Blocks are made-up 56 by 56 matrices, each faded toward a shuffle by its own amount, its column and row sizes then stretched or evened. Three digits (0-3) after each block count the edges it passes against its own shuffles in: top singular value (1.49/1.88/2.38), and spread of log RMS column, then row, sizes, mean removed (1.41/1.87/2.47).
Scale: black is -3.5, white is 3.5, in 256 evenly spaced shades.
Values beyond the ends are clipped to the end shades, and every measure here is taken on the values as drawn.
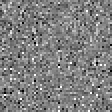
0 2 0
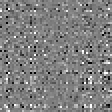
2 2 3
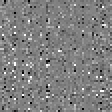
0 3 1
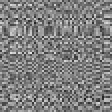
3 0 3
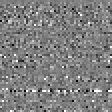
1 0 3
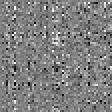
1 3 2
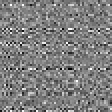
3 1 3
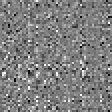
2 3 1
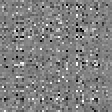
2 3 2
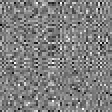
3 2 2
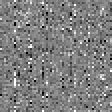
1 3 0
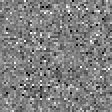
1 1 0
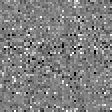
1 1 2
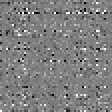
1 2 3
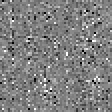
0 2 1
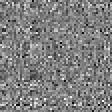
2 0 2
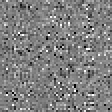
1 2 1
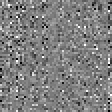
0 3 0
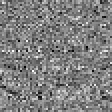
2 0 2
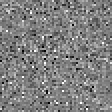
0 1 1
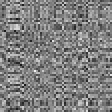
3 3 0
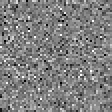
1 1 0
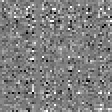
0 3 2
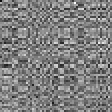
3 1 3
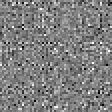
2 1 2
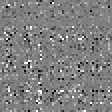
0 2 3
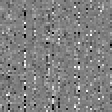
0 3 0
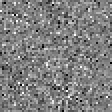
1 0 0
